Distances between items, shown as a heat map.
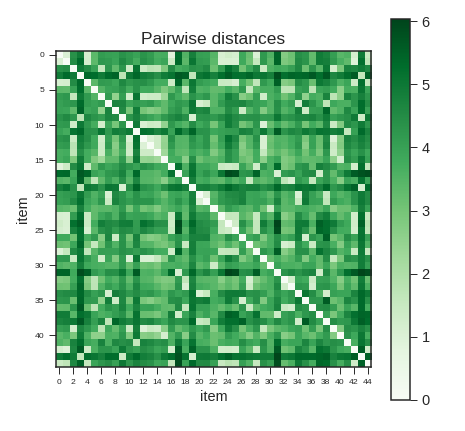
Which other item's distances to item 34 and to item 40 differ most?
38
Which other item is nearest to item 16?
0
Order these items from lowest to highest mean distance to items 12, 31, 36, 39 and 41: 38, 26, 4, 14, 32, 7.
14, 32, 26, 7, 4, 38
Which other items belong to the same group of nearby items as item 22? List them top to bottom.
30
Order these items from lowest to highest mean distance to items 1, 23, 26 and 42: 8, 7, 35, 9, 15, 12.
8, 35, 15, 12, 7, 9
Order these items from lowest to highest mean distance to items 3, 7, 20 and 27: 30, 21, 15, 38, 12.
21, 38, 15, 30, 12
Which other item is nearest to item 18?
33
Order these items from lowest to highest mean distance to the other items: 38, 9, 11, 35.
35, 9, 38, 11
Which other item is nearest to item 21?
20
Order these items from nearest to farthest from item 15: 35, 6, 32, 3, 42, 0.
6, 32, 35, 0, 42, 3
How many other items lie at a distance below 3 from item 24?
9
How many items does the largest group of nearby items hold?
10
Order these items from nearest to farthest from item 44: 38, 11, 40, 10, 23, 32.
23, 32, 40, 10, 11, 38
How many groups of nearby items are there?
10
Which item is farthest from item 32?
3
